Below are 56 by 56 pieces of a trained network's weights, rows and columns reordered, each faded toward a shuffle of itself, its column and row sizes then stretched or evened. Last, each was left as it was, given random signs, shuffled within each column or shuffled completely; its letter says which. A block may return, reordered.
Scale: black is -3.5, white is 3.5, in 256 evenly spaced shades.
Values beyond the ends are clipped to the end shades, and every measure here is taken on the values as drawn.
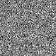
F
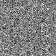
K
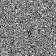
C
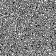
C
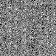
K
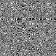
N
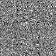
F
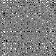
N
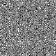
K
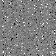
K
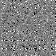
F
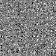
F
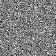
K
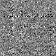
F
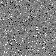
C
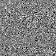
F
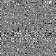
N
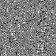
K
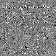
F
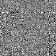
F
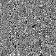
K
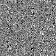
K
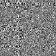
N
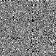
F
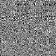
N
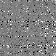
F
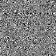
F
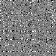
N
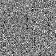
K
